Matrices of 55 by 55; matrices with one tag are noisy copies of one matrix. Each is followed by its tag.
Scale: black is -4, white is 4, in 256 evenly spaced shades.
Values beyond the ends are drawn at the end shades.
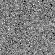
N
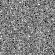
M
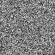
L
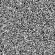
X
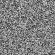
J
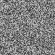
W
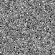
J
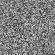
N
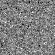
L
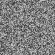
L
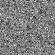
J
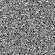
W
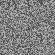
J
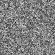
J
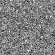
X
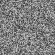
X
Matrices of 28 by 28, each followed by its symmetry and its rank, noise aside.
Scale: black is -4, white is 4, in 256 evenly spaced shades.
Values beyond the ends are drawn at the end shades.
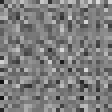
no symmetry, rank four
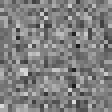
no symmetry, rank eight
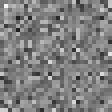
symmetric, rank six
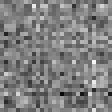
antisymmetric, rank four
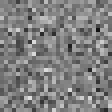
antisymmetric, rank eight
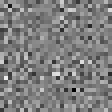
no symmetry, rank six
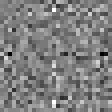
antisymmetric, rank six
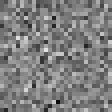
no symmetry, rank eight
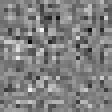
antisymmetric, rank four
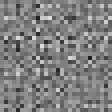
antisymmetric, rank four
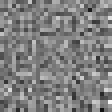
antisymmetric, rank eight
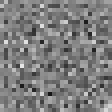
symmetric, rank eight
